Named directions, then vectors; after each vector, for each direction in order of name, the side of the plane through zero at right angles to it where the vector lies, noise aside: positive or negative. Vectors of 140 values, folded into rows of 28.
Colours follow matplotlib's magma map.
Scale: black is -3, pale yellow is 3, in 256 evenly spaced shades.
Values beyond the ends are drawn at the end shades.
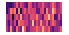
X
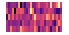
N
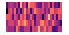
negative, positive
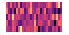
positive, negative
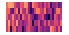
negative, negative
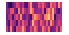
positive, positive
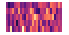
positive, positive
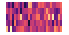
positive, positive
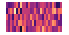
negative, positive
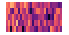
negative, negative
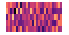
positive, negative
